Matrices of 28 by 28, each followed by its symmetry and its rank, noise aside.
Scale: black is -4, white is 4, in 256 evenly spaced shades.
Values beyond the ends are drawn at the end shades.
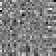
no symmetry, rank five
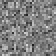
no symmetry, rank five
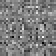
no symmetry, rank five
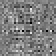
no symmetry, rank five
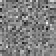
no symmetry, rank four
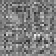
no symmetry, rank four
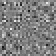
antisymmetric, rank four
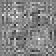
symmetric, rank four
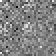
symmetric, rank four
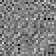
symmetric, rank four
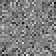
symmetric, rank five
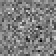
symmetric, rank five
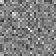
symmetric, rank four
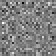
antisymmetric, rank four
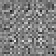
symmetric, rank three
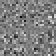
no symmetry, rank five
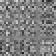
no symmetry, rank three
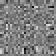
no symmetry, rank three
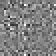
no symmetry, rank five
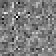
symmetric, rank four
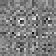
symmetric, rank three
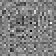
no symmetry, rank five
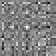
symmetric, rank three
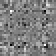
symmetric, rank three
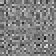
symmetric, rank four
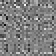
antisymmetric, rank four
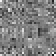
no symmetry, rank four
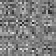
no symmetry, rank three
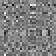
no symmetry, rank four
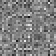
no symmetry, rank four
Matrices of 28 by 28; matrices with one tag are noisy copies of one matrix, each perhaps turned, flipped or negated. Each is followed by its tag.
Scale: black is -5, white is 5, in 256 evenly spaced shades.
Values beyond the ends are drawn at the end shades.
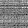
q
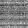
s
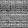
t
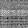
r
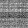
r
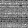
t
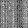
t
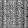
s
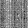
t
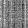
s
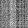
r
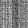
r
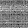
t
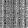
s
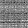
q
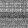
r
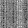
t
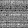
t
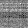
r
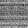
s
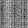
t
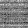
s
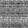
t
